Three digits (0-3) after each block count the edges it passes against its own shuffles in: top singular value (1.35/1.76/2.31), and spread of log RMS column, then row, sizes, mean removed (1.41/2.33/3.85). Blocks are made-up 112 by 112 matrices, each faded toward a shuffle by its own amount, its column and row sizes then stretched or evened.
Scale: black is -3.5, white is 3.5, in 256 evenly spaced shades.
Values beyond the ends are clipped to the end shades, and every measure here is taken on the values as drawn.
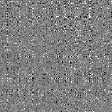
3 2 2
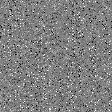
0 1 0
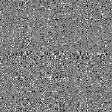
2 2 2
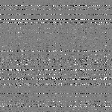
3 1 3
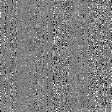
0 3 0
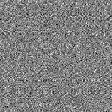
3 0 1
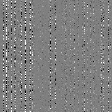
3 3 0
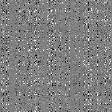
2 3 2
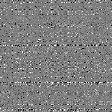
3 1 2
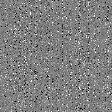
1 2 0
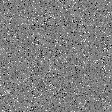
0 1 0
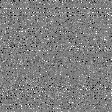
1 0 2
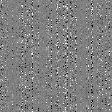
2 3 0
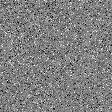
0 0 0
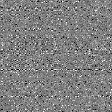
3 1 2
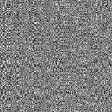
3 2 0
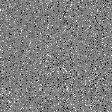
1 2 0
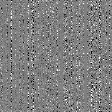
1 3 0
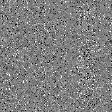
0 2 0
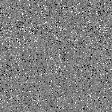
0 1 1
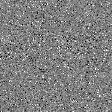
1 0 1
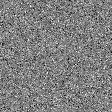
0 0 0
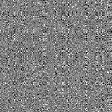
3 2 1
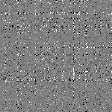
2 2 2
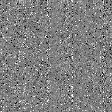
2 2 0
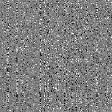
3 2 0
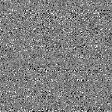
2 1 2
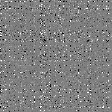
0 2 2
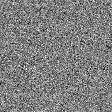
0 0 0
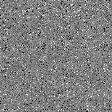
0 1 1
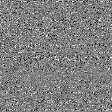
1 0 2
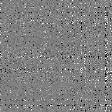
1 2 2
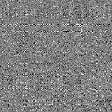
3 1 2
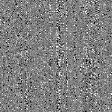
2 2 0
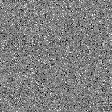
2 0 0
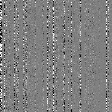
2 3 0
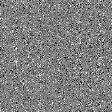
0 2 1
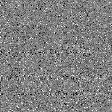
2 1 1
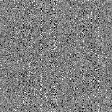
2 2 0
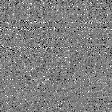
2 0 2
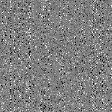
2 2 0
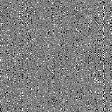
3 2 1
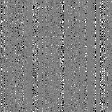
3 3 1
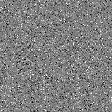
2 0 0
